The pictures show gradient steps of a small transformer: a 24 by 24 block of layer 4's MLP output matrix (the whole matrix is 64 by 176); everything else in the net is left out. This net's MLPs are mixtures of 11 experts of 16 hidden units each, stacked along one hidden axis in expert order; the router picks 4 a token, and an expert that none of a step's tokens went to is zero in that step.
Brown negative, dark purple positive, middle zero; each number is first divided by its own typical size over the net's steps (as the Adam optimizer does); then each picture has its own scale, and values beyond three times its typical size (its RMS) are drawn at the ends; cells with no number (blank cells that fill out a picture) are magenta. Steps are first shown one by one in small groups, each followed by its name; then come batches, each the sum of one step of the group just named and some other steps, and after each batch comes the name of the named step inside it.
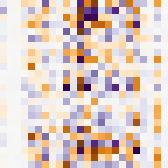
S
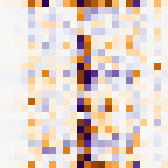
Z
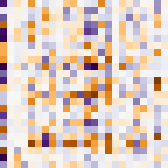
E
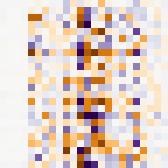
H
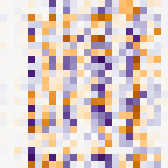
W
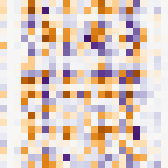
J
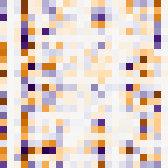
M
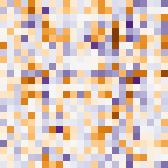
J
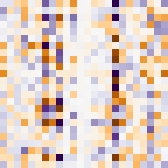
M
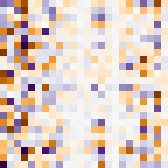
M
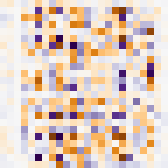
H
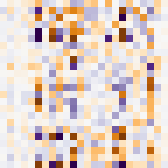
S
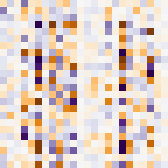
E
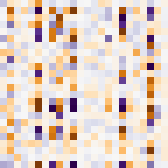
E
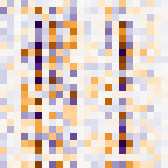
E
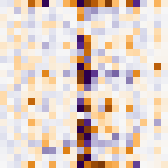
Z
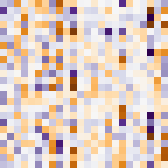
E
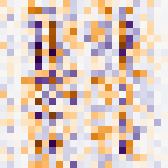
J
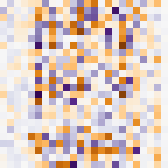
S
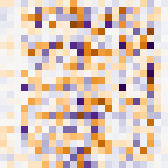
H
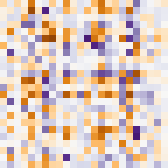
J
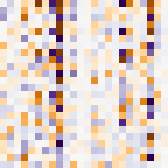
M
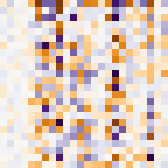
Z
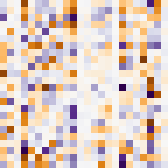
M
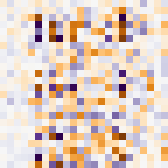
H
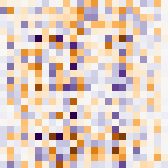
S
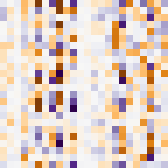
M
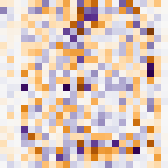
S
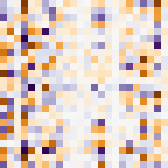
M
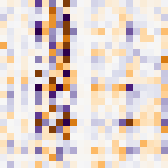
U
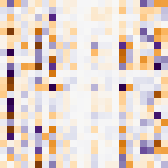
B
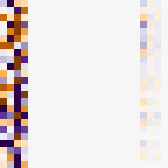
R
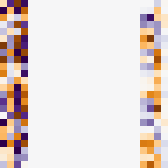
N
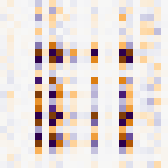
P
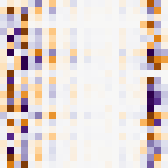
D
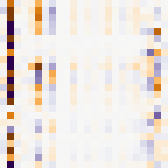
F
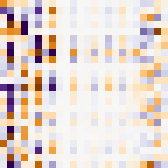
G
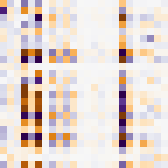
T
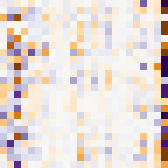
R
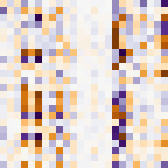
T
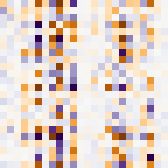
T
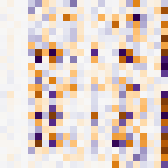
P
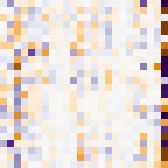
R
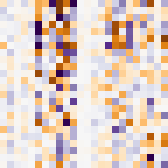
U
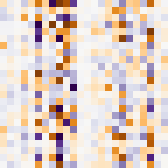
U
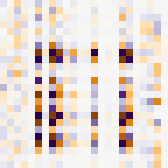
P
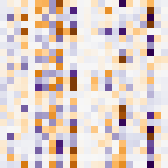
D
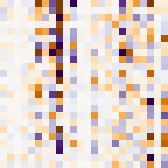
P
